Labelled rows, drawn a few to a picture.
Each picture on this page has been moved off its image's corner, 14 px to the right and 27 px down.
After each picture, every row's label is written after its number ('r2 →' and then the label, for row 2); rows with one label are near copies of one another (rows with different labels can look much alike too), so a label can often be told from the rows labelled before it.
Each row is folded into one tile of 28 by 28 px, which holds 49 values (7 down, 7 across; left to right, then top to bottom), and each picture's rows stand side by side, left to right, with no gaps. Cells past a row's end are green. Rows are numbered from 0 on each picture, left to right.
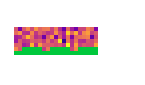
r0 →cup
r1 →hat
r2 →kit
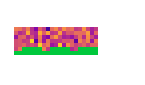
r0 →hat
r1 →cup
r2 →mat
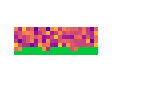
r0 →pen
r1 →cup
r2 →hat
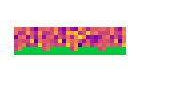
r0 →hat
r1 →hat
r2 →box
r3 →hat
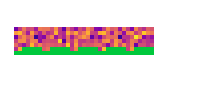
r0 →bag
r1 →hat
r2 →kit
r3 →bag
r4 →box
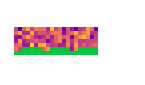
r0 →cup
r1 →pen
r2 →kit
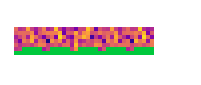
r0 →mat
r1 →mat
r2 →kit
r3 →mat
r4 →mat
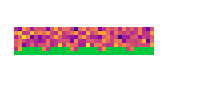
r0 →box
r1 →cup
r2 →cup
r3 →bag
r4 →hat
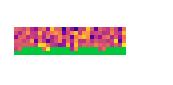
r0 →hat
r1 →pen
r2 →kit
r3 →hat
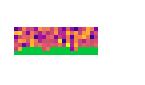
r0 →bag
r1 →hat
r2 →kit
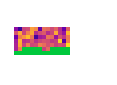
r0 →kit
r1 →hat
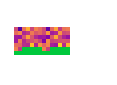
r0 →cup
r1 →cup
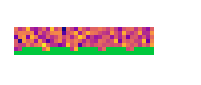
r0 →mat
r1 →pen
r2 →box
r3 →hat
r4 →hat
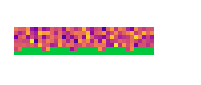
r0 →hat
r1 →bag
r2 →mat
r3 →cup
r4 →box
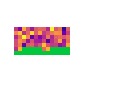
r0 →box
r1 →pen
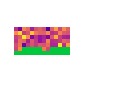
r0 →box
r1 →cup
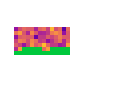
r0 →bag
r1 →pen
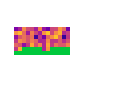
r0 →bag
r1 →kit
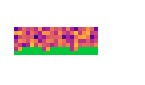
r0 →bag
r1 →bag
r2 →kit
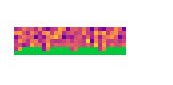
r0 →bag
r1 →kit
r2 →hat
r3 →kit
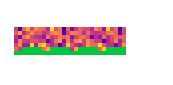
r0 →cup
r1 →pen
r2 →bag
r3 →pen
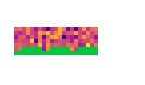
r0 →hat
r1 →kit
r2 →cup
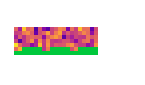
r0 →pen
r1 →kit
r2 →pen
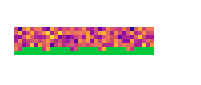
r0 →cup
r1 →box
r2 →mat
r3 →bag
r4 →cup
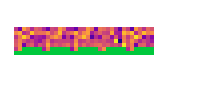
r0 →box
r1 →kit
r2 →kit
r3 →hat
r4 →box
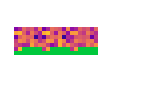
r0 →bag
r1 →bag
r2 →bag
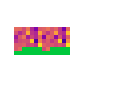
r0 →hat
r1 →hat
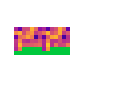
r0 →kit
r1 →kit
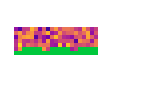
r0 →kit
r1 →cup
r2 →mat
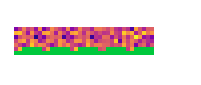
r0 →bag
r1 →bag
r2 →bag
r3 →hat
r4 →box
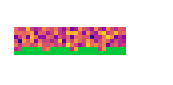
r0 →mat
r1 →hat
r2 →bag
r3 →box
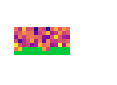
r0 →pen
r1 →cup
